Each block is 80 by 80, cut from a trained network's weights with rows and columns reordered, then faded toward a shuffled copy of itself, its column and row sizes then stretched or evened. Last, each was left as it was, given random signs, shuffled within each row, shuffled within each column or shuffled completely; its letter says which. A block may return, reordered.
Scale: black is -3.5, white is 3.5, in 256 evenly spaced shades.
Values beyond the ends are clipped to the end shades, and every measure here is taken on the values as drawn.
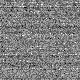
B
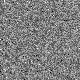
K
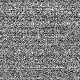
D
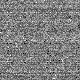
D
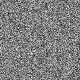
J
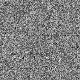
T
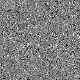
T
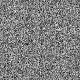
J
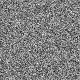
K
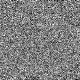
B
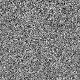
B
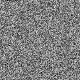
J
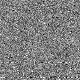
B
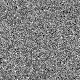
K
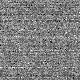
B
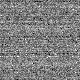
B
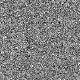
T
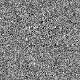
T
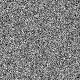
K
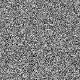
T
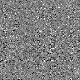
D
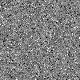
K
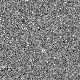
J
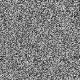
D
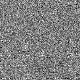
T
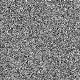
B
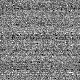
D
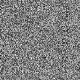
D
